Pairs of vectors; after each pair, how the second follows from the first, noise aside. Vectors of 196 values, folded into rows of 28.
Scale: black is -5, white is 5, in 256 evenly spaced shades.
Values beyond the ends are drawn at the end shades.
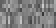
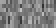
negated.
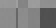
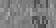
wrapped around, partly zeroed.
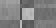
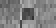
negated.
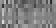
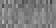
shrunk.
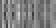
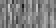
wrapped around, negated.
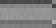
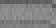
shrunk.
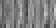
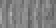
reversed, shrunk.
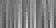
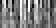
reversed, scaled up.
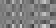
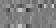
wrapped around, partly zeroed.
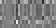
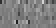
negated, partly zeroed.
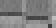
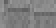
reversed, shrunk.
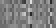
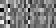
wrapped around, scaled up.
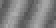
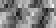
wrapped around, scaled up.
